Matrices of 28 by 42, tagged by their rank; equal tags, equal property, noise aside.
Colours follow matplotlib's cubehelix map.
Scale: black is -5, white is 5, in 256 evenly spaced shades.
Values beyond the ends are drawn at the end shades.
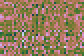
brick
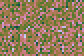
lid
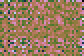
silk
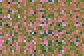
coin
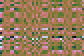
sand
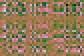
sand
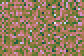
lid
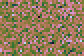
lid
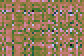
silk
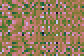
silk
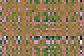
sand
